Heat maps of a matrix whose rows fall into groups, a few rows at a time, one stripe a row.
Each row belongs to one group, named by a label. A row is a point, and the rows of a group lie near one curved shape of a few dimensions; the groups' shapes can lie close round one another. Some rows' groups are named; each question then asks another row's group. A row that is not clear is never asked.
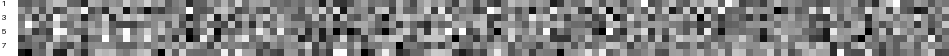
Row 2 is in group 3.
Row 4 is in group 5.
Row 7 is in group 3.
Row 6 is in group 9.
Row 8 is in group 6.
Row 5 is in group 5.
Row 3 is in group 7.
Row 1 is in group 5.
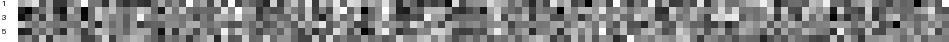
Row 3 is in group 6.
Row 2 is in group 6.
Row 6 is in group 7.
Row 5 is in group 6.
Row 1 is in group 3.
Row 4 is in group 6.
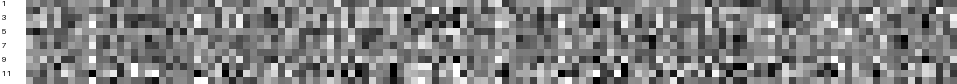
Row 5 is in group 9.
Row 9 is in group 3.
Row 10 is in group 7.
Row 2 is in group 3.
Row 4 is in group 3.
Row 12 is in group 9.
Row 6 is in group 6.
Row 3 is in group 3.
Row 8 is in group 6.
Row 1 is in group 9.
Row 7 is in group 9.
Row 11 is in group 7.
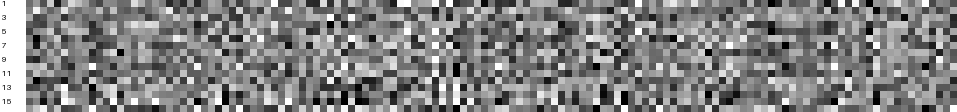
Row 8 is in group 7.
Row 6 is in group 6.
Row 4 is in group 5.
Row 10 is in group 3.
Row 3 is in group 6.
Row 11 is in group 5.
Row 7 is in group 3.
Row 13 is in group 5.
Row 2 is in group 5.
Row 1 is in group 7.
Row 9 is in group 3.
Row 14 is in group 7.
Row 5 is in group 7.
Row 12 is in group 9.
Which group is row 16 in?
3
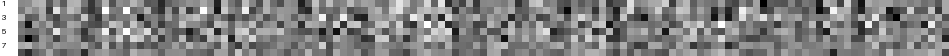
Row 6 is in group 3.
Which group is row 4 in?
3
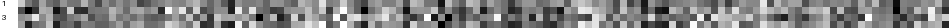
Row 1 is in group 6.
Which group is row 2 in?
6
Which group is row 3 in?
3
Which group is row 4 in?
6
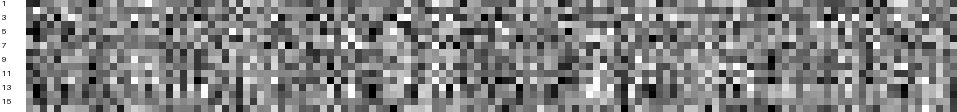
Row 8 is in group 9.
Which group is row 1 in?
5
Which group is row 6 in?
6
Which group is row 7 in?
3
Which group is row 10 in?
5
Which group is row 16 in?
7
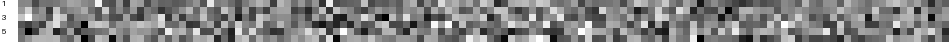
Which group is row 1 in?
9
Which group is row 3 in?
5
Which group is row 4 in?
5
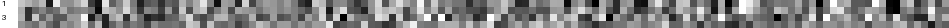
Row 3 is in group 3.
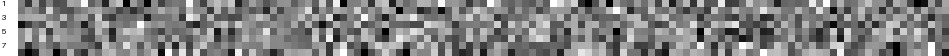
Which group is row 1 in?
3
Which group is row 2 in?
3
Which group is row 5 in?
7
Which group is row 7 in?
9
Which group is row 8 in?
6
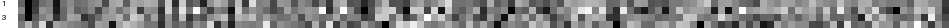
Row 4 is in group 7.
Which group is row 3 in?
3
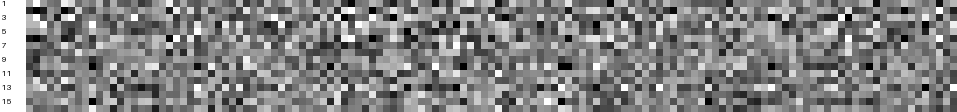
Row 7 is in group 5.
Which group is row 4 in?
3
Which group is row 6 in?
6
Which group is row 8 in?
9
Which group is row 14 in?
9
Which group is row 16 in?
9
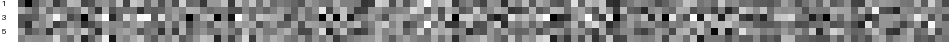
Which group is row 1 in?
3
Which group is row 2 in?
6
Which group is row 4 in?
3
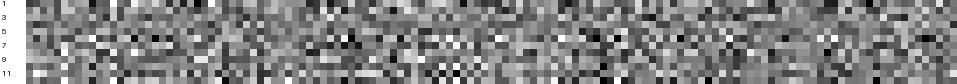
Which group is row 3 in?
6
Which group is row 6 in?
3
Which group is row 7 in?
5
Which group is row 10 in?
5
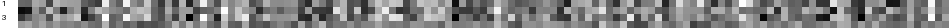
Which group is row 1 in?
9
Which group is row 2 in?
6
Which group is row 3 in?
9
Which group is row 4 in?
6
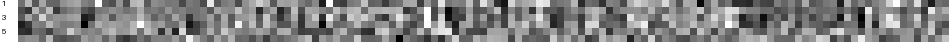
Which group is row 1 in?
9
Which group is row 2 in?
3
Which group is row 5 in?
9
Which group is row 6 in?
3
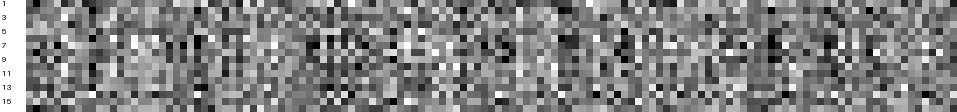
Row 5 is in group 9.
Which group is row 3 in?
5
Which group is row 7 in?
7
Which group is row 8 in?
3
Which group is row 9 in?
7
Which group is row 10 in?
5
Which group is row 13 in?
5
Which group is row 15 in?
5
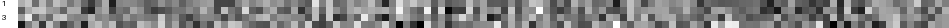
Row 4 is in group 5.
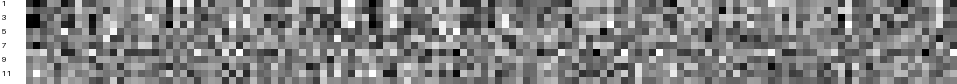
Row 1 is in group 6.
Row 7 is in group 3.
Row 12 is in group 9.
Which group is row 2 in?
9
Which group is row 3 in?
6
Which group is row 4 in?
6
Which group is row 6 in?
9
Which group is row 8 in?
3
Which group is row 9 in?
5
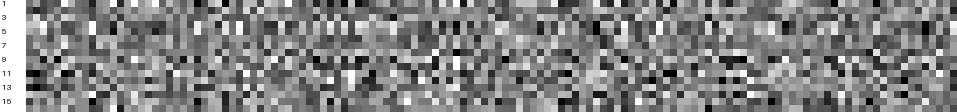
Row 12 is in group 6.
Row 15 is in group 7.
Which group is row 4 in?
3
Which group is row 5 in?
3
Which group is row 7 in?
5
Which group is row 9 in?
7
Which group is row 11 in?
6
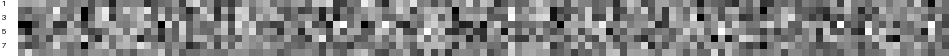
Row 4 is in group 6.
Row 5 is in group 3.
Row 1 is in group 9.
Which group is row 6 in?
9
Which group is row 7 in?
5
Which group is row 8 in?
5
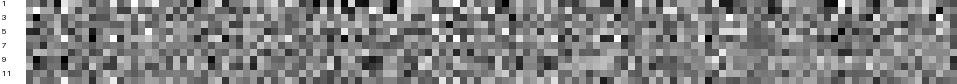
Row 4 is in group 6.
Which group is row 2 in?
5
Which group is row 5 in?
6
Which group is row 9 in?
9
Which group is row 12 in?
5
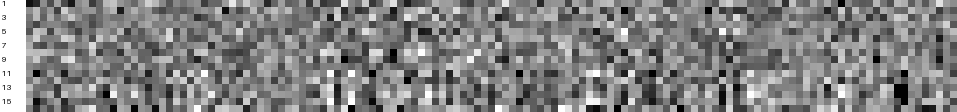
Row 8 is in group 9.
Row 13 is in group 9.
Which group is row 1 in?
6
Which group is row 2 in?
7
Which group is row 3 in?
5
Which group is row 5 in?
5
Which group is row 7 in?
9
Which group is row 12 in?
3
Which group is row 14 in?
9
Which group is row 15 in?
6
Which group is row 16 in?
3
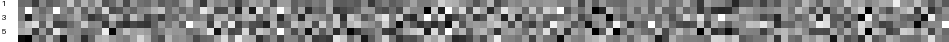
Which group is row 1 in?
9
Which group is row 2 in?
5
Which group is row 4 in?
3
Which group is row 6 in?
6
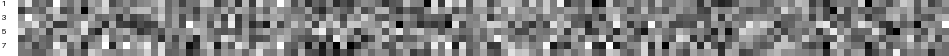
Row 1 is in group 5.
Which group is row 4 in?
3
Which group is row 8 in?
5
